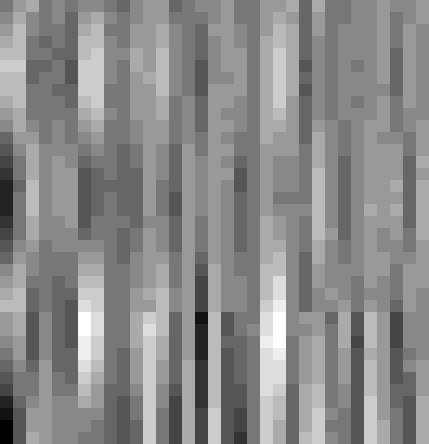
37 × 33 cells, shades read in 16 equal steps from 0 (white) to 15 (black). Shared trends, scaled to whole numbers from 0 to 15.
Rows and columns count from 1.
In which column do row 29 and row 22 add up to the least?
22
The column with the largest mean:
16
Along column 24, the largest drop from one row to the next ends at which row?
27
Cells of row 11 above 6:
19
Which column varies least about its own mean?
20
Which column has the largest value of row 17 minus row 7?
1
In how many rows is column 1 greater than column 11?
23
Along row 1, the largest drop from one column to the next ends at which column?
25
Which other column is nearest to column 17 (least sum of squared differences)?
29
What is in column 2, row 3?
4
